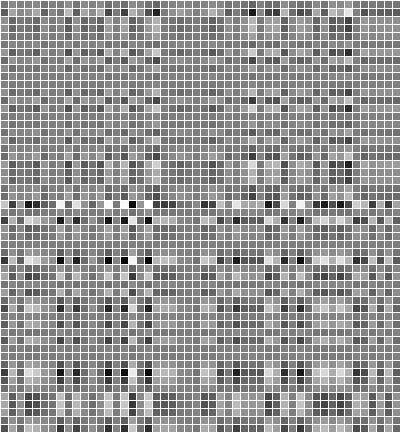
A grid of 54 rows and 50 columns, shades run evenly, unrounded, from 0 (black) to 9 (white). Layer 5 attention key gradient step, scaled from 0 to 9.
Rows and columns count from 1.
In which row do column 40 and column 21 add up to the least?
26
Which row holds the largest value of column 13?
2
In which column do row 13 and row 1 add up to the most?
44
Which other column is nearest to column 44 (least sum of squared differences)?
42
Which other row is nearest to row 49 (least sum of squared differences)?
32
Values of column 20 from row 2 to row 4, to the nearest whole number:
1 6 6
